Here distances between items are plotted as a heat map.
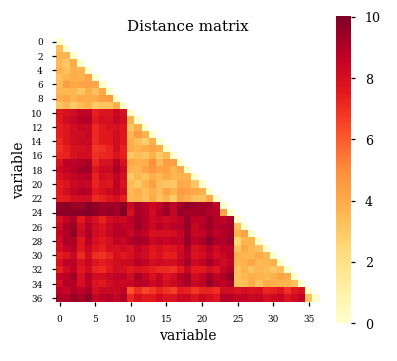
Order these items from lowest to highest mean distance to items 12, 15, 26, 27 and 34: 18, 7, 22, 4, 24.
22, 18, 7, 4, 24
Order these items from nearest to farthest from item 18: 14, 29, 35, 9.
14, 35, 9, 29
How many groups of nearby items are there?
5
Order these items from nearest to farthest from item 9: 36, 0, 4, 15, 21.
0, 4, 15, 21, 36
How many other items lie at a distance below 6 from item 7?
9
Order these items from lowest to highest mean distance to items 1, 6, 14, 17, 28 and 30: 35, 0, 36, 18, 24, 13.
0, 13, 18, 35, 36, 24
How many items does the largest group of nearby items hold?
13
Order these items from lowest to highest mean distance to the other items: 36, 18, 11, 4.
11, 18, 4, 36
